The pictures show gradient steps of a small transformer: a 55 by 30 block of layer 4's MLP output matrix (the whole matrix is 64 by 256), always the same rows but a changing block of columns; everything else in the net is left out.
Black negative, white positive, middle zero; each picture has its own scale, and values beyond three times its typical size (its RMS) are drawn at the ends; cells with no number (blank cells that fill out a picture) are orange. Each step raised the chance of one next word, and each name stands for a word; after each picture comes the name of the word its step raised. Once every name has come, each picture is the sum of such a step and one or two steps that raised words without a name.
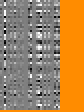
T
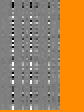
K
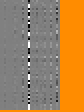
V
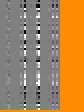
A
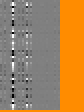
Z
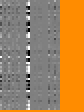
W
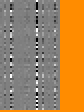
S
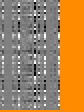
W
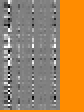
A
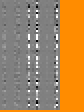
A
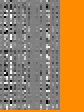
A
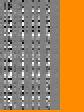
S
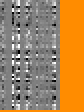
W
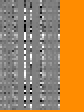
A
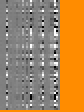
T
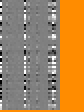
W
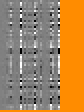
V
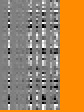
V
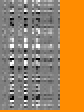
T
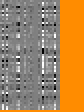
W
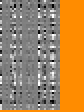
A
